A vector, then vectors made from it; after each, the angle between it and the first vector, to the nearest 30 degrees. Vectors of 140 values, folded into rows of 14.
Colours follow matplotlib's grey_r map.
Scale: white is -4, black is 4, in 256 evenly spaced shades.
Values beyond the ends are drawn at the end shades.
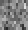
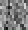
30 degrees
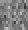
150 degrees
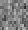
150 degrees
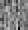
90 degrees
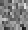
30 degrees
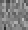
60 degrees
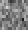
90 degrees
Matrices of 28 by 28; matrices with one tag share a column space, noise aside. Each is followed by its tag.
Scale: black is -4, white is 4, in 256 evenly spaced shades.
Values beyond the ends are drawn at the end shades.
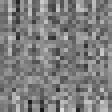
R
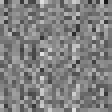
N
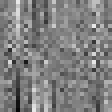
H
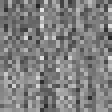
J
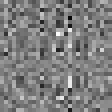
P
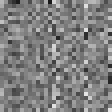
N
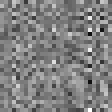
N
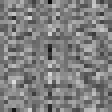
N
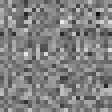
P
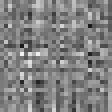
H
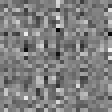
P
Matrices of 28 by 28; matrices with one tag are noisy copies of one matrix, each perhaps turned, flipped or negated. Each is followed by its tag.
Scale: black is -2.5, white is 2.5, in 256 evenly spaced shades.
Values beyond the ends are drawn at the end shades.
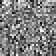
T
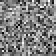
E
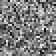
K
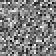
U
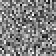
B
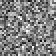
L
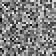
B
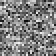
E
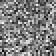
K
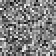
K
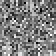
T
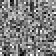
T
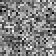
E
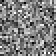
L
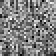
T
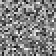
U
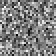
L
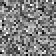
L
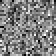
E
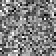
K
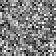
K
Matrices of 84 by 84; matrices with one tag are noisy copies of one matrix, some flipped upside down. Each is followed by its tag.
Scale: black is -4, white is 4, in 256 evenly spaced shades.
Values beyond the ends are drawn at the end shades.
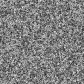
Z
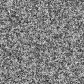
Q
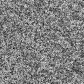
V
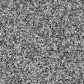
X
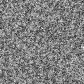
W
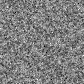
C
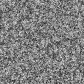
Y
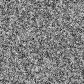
W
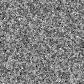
Z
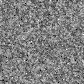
W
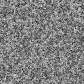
Z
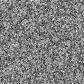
Y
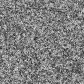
V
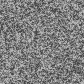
V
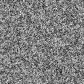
C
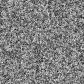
Q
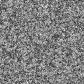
Q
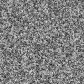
Q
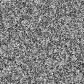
Y
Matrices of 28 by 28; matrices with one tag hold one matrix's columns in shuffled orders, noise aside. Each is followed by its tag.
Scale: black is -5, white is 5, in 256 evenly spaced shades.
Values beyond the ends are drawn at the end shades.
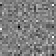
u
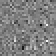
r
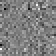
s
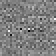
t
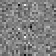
u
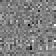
r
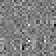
r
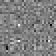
r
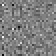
u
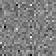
u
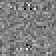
s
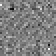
s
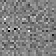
t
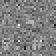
r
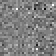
s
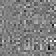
r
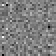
u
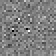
t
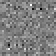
s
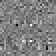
r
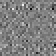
s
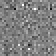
s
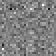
s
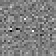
t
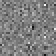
u
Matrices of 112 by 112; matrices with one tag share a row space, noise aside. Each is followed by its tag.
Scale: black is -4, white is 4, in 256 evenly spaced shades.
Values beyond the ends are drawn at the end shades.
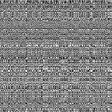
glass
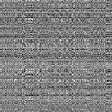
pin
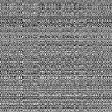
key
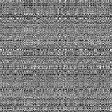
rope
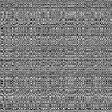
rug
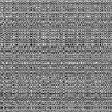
rug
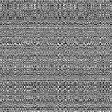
rope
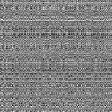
rug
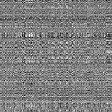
pin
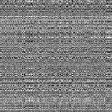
pin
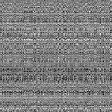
rope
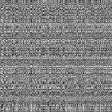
rug
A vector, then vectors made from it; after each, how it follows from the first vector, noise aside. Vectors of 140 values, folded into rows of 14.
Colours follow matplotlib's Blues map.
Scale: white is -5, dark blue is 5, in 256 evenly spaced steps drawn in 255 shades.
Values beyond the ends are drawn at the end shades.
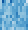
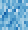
wrapped around, negated.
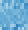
wrapped around, negated, partly zeroed.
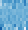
reversed, negated, partly zeroed.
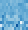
wrapped around, negated, partly zeroed.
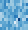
wrapped around.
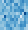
wrapped around.
